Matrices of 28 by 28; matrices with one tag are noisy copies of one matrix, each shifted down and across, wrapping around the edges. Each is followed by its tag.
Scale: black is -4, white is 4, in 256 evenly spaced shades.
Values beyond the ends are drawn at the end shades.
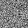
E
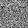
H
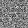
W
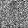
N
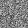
H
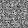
W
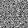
W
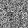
N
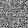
W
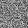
W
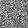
H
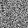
E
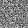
W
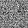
W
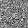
H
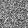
H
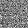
W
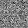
W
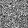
H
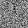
E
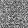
W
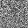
N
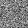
H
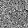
H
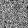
N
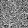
H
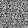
W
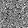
H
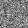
E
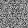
W
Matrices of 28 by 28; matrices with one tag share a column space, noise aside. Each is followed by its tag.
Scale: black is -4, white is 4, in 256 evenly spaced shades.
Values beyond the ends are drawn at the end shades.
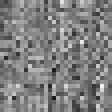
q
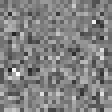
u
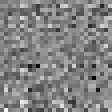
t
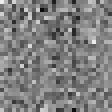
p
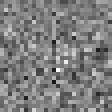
u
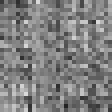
q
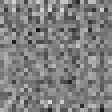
p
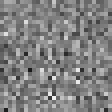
u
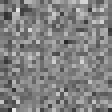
p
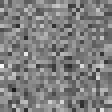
t
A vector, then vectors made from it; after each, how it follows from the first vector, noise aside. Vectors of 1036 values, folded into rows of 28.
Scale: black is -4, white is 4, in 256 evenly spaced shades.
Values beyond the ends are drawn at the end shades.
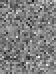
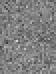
wrapped around, shrunk.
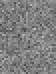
wrapped around, shrunk.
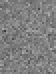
wrapped around, negated, shrunk.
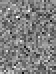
reversed.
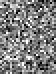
negated, scaled up.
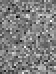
reversed, negated.
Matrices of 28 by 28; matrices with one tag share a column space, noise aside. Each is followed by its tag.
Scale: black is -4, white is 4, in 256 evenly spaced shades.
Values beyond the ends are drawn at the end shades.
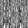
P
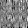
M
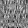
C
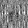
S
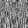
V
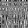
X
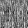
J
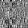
V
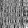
P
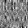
M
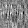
S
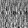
J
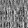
J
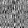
C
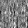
J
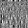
X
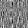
V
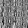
P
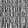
P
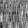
S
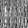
P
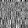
V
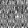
C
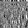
X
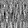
S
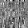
V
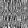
M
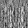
J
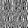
M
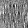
S
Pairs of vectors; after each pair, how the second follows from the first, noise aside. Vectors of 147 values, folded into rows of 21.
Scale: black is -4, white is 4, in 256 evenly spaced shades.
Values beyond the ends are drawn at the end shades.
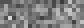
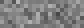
wrapped around, negated, shrunk.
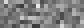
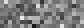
copied.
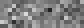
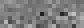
wrapped around, negated, partly zeroed.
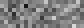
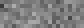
wrapped around, shrunk.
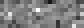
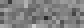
reversed, negated, shrunk.
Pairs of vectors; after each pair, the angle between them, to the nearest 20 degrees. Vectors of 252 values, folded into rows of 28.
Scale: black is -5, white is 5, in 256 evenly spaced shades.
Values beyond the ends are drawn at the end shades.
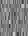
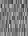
120 degrees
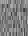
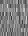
120 degrees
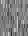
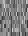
60 degrees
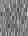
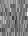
40 degrees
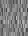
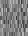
160 degrees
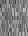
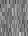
40 degrees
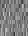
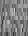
100 degrees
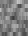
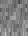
140 degrees
